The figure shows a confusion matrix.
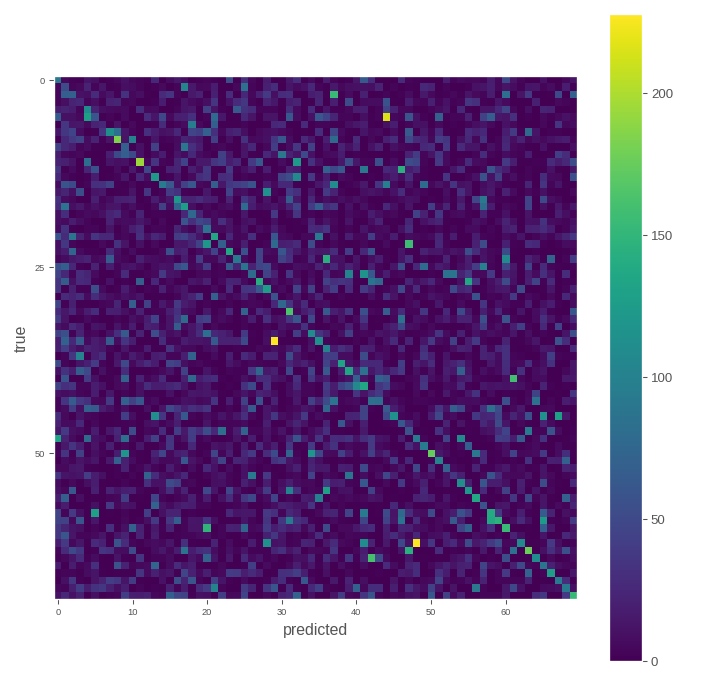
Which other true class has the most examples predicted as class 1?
17
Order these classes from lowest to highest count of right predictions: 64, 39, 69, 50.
64, 39, 69, 50
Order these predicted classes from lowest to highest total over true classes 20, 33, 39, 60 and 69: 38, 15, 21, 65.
21, 38, 15, 65
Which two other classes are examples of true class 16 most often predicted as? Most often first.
57, 31
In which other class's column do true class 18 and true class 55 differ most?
36
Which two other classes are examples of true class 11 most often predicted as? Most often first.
32, 4
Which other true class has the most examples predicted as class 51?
5
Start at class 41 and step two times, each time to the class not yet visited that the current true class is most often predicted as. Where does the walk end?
61
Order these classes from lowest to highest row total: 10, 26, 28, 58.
10, 28, 26, 58
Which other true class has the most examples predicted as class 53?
26
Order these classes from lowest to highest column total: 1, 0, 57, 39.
39, 57, 0, 1
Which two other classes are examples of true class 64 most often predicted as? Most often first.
42, 20
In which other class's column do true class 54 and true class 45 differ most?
67
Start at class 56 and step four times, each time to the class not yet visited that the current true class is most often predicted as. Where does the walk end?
2
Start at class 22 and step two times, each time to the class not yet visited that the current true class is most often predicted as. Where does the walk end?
63
